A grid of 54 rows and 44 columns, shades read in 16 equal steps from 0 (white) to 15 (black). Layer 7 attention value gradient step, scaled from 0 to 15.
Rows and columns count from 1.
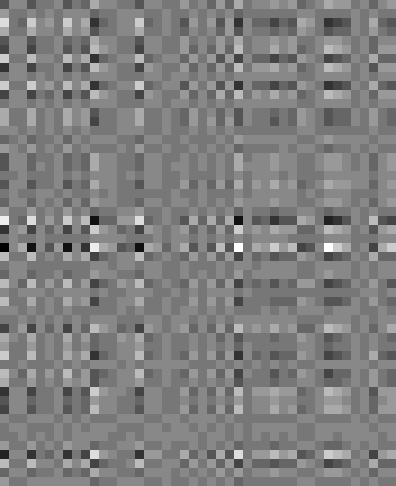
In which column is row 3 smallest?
1
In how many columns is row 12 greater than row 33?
10
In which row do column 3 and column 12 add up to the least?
28
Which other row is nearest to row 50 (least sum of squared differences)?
24
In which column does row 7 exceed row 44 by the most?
11
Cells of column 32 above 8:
8
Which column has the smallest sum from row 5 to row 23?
27
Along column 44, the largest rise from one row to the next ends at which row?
29
